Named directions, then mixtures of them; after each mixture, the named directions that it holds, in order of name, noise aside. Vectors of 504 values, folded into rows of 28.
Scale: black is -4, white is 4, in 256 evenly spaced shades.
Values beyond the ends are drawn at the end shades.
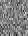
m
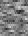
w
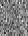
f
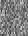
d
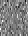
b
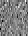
b.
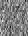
b, d.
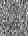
b, f.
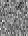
b, d, w.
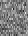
m, w.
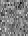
b, d, w.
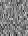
m.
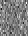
b, d, f.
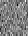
b, m.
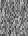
d.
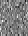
b.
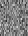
f.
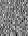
d, f, m.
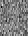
f, m.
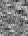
w.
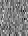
b, d, m.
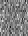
b, d.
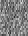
d.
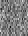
b, d.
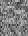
d, m, w.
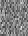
d.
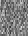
d.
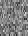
d, m, w.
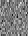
b, d.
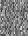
d.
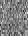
b, f, m.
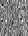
b, f.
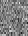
d, f, w.
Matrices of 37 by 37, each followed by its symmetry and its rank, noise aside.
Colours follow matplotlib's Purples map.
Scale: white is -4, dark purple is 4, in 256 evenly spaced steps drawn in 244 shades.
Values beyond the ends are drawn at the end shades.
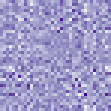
no symmetry, rank four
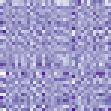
no symmetry, rank four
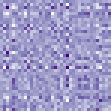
symmetric, rank three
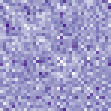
symmetric, rank four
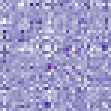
symmetric, rank five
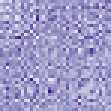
symmetric, rank four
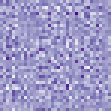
antisymmetric, rank four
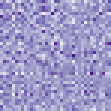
no symmetry, rank five
